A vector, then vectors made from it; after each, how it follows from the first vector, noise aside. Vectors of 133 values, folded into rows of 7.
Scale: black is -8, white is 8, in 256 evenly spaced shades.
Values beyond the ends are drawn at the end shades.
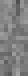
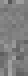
reversed, negated, partly zeroed.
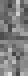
negated, scaled up.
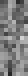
reversed, scaled up.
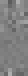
reversed, negated, partly zeroed.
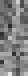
negated, scaled up.
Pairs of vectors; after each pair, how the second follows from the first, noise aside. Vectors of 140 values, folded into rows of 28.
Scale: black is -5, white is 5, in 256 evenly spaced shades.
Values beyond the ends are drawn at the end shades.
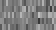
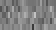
wrapped around, negated, partly zeroed.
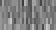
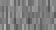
wrapped around, negated, shrunk.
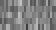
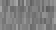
wrapped around, shrunk.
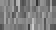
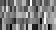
wrapped around, scaled up.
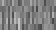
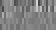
reversed, partly zeroed.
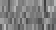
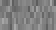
reversed, shrunk.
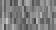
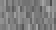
reversed, shrunk.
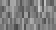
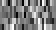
wrapped around, scaled up.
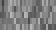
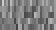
sign-scrambled.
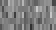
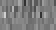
reversed, partly zeroed.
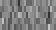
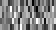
wrapped around, scaled up.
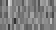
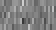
wrapped around, negated, partly zeroed.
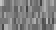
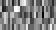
wrapped around, scaled up.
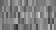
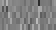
reversed, partly zeroed.
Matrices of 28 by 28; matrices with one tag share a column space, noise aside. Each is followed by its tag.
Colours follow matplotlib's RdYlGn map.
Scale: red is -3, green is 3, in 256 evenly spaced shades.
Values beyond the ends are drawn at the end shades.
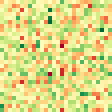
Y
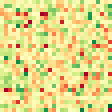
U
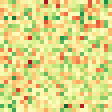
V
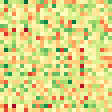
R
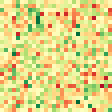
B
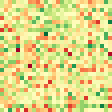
V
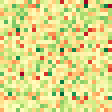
Y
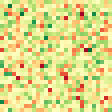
B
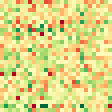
R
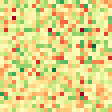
Y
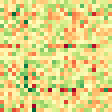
U
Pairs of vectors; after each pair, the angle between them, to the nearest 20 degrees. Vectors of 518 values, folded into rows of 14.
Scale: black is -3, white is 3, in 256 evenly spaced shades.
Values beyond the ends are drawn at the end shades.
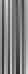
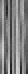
160 degrees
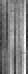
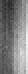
80 degrees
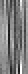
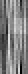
160 degrees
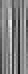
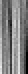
140 degrees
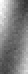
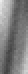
20 degrees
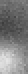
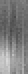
20 degrees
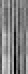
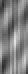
120 degrees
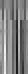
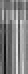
160 degrees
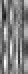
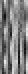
40 degrees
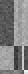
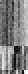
40 degrees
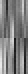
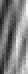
100 degrees
